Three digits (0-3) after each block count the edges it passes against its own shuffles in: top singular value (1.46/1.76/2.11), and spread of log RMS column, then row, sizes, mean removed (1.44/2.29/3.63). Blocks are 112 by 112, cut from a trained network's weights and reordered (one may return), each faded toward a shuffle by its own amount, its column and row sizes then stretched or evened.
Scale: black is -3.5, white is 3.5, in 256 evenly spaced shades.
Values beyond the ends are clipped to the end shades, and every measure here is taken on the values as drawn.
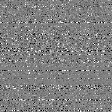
0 1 3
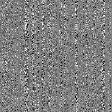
1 3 0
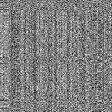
3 0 0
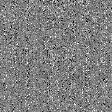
0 2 0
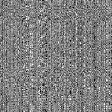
3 2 0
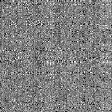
2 1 2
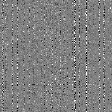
2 3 0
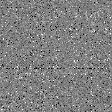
0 1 1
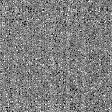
1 0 1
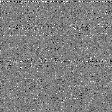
1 1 2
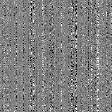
2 3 1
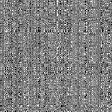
3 2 2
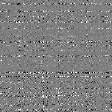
1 2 3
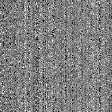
2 2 0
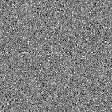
1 0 0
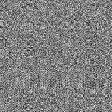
3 0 0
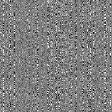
3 3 1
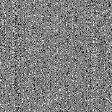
0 2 0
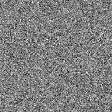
1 0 1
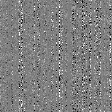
1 3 0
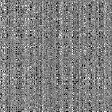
3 2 2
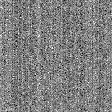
2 0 0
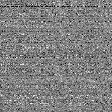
2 0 2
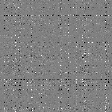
1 2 2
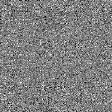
1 1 2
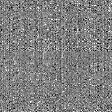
2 1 2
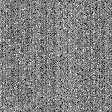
2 0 0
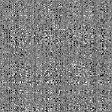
2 2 2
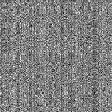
3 0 0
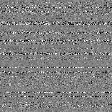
1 0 3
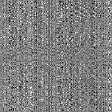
3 2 2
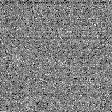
1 0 0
